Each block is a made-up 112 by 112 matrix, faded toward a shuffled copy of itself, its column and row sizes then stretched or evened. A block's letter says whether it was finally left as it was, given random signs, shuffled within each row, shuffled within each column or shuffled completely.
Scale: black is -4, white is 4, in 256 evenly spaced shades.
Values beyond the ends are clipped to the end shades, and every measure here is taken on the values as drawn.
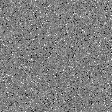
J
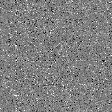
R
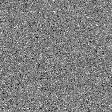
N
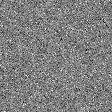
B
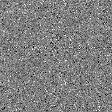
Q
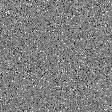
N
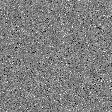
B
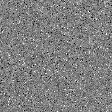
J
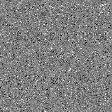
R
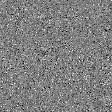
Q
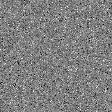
J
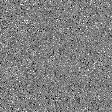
Q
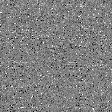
R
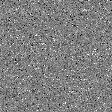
N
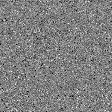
N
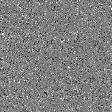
R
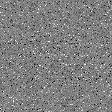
N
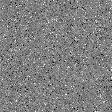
J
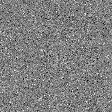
J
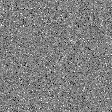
N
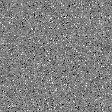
Q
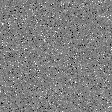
B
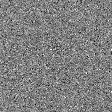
N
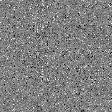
R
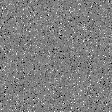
J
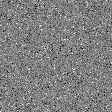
B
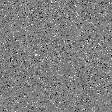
N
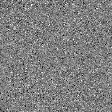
Q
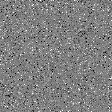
R
